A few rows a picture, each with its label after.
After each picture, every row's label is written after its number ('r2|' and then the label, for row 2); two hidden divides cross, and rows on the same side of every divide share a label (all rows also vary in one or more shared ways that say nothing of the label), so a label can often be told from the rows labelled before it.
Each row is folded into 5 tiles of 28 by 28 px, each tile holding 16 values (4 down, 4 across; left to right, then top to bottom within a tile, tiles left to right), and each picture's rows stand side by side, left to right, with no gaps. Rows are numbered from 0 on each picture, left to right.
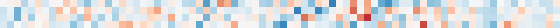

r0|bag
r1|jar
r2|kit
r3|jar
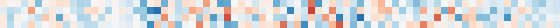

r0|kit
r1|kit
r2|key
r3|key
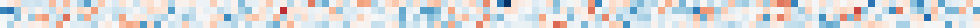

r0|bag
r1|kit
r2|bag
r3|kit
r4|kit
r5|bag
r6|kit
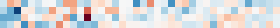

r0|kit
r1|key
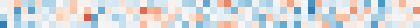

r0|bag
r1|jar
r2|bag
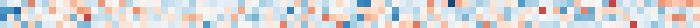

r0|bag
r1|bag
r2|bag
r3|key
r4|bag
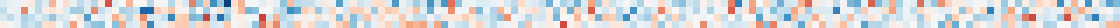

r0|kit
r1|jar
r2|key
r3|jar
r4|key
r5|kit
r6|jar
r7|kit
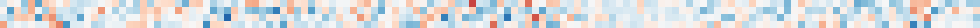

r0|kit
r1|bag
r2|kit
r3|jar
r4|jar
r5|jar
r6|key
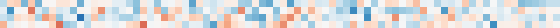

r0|kit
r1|jar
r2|jar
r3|key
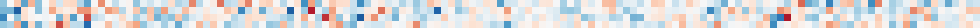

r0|kit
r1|bag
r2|kit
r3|kit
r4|key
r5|jar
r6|jar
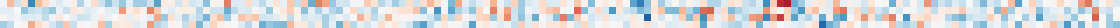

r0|key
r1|key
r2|key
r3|bag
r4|kit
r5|bag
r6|kit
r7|key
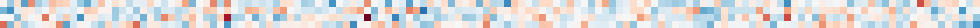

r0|bag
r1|kit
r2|jar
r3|key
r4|key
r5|bag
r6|jar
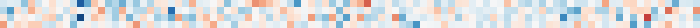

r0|key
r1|bag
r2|key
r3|key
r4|key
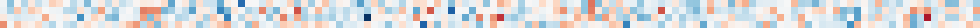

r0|jar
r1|kit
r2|key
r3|bag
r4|kit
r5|key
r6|jar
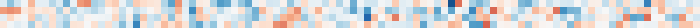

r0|jar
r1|bag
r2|jar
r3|jar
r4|jar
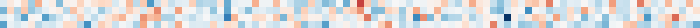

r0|key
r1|jar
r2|jar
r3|kit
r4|key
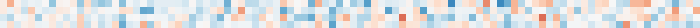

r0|kit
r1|jar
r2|jar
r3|kit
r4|key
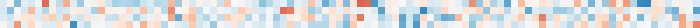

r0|key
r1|key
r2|bag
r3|jar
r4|bag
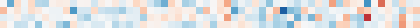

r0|bag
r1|jar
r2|jar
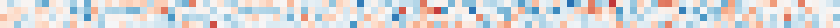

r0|bag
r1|bag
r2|kit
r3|bag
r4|jar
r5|kit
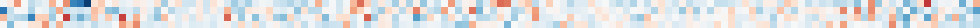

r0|bag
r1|bag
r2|jar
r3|key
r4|jar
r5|key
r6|key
